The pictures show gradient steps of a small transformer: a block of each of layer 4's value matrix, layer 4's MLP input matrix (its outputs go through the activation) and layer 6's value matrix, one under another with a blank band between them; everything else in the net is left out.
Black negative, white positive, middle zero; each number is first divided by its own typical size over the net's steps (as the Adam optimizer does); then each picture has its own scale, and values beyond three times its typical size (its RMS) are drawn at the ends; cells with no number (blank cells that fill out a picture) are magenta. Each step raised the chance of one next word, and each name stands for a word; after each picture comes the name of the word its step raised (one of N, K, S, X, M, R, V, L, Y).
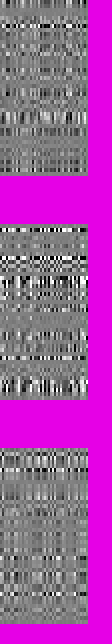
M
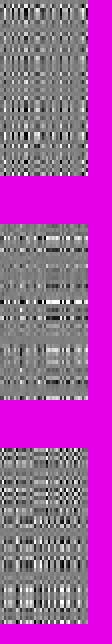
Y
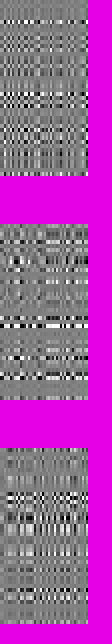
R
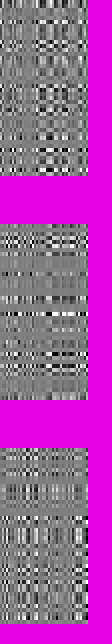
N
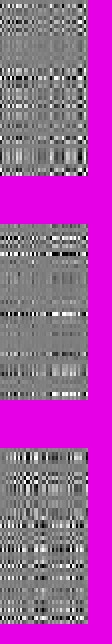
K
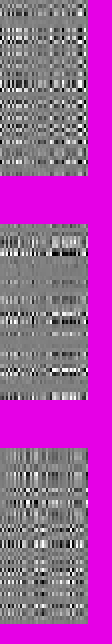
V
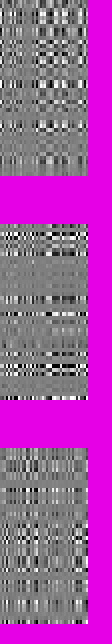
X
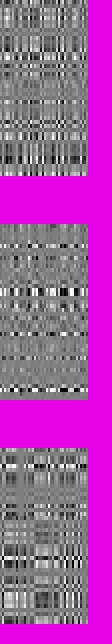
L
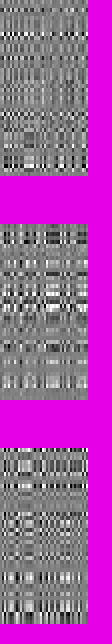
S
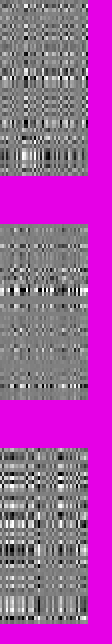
K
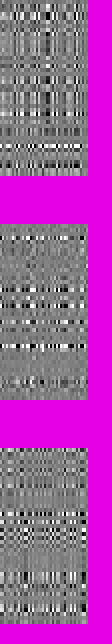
S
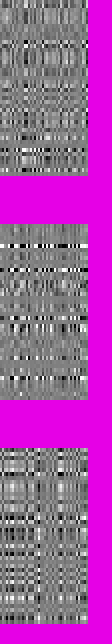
N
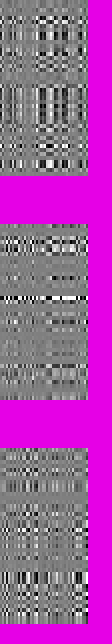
S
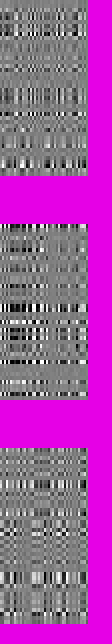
S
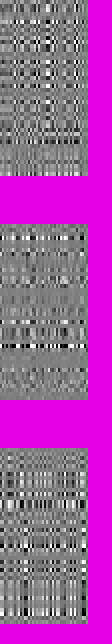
V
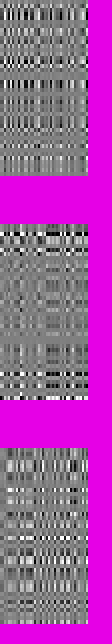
X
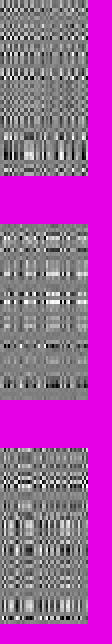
K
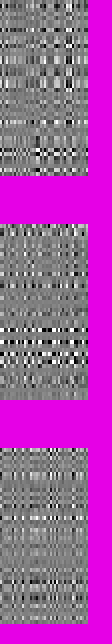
N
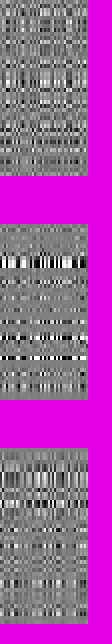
V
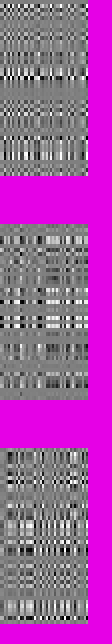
K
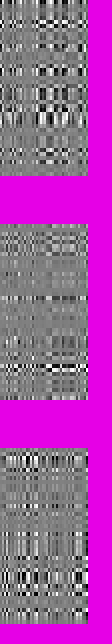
M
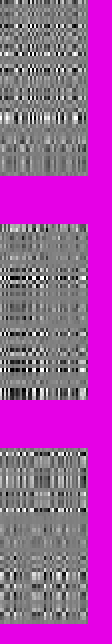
M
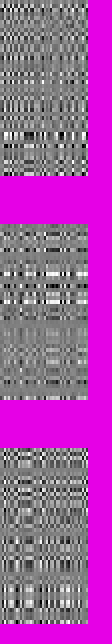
Y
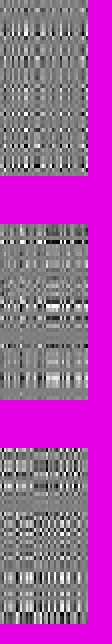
S
